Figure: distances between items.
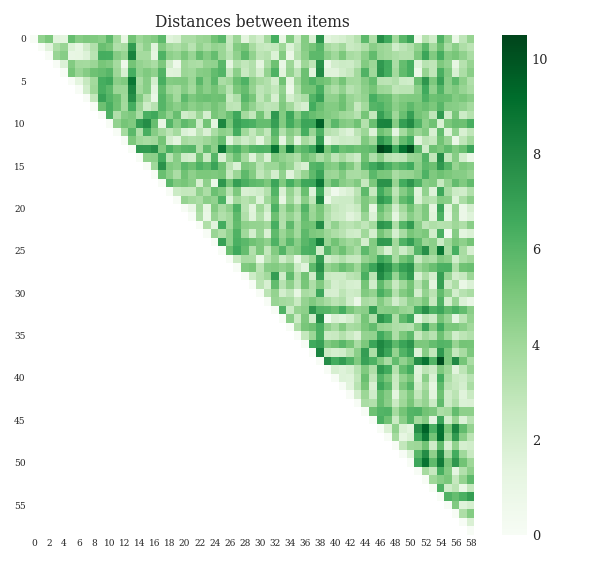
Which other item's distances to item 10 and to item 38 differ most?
54
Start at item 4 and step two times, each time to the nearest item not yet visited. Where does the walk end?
0
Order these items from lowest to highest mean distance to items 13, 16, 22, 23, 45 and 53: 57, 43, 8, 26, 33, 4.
57, 43, 33, 26, 4, 8
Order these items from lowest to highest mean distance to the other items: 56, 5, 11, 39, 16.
39, 11, 56, 16, 5
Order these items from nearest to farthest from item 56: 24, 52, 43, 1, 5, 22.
52, 43, 22, 1, 24, 5
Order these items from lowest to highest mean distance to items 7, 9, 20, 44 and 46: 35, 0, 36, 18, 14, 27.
14, 35, 18, 0, 36, 27
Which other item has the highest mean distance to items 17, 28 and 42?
38
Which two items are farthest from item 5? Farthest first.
13, 52
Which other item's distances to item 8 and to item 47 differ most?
36
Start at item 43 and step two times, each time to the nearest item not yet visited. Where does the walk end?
58
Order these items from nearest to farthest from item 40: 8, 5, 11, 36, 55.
11, 55, 5, 8, 36
